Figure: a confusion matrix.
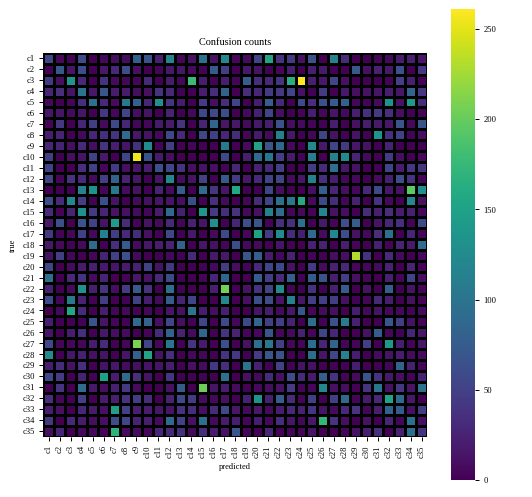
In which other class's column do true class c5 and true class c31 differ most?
c15
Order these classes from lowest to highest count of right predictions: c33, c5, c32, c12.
c33, c5, c12, c32
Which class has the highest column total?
c17
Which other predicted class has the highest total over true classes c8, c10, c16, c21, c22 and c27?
c9
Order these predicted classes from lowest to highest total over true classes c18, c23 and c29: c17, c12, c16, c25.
c16, c25, c12, c17
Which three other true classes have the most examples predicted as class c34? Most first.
c13, c5, c14
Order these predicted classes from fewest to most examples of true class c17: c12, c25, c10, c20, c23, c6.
c10, c23, c12, c25, c6, c20
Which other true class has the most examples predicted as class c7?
c35
